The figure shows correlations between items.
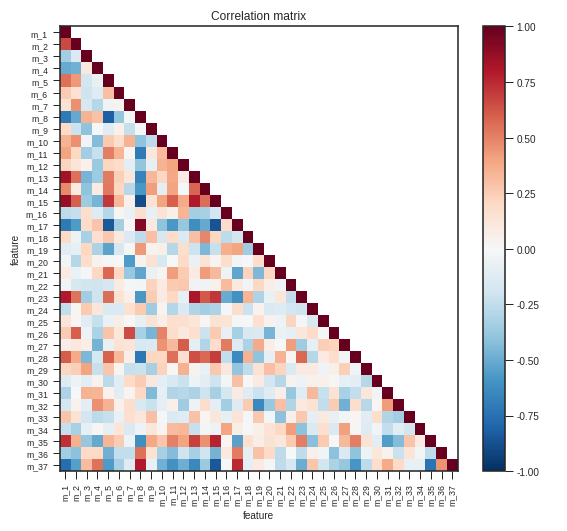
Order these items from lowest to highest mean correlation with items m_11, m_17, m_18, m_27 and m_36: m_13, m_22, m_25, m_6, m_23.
m_23, m_13, m_6, m_25, m_22
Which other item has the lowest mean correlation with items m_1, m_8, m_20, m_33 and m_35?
m_32
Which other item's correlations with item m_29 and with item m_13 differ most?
m_3
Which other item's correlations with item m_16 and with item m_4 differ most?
m_27
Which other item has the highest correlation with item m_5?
m_15
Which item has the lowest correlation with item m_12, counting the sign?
m_37
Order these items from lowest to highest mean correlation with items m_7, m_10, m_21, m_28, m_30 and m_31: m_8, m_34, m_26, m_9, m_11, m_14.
m_8, m_9, m_34, m_14, m_11, m_26
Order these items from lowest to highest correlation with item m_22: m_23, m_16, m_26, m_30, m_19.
m_23, m_26, m_30, m_19, m_16
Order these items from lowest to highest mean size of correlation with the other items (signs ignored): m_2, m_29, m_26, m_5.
m_29, m_26, m_2, m_5
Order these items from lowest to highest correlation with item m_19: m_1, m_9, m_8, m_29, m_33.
m_1, m_9, m_29, m_33, m_8
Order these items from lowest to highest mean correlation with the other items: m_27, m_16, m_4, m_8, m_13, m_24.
m_8, m_4, m_24, m_16, m_27, m_13
